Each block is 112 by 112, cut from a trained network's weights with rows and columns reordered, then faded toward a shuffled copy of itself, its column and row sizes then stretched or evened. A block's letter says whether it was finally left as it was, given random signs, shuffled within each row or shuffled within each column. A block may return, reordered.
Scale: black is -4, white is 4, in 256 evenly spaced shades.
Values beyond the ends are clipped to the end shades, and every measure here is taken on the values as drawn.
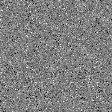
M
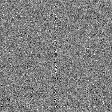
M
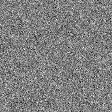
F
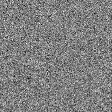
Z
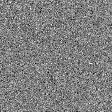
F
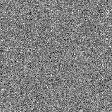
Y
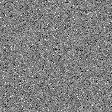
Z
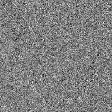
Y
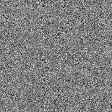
M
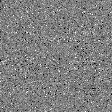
Y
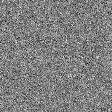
F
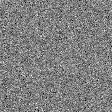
Z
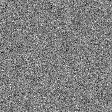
Z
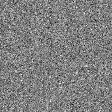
Z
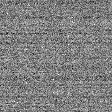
Y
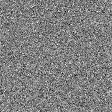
F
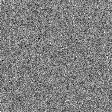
Z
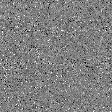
M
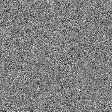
M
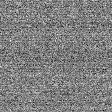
Y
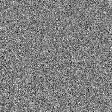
Y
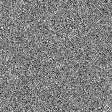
F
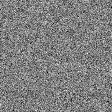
Z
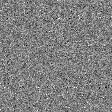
F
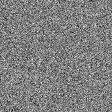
F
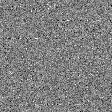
F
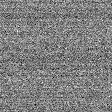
F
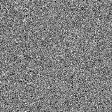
M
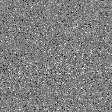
Y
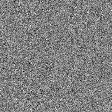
M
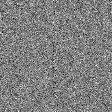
Z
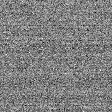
F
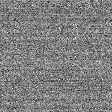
Y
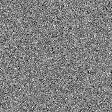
F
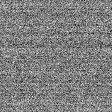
Y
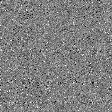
M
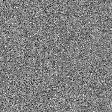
Z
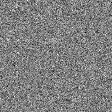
M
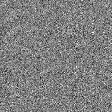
Y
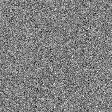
Z
